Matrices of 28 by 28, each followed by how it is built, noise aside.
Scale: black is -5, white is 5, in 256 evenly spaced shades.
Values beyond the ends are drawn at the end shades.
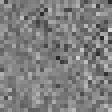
upper triangular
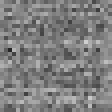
blocks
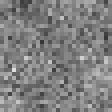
smooth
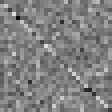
diagonal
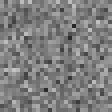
noise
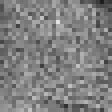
smooth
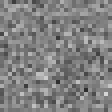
noise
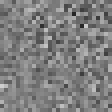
upper triangular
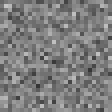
noise
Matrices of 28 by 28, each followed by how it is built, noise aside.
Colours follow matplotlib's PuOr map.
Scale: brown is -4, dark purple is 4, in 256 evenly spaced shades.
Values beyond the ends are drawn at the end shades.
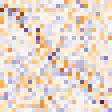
banded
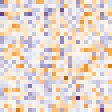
blocks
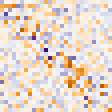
banded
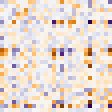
low rank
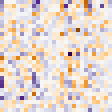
low rank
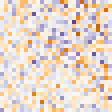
upper triangular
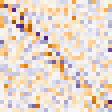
banded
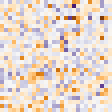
low rank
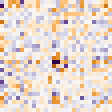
low rank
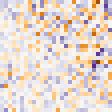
upper triangular
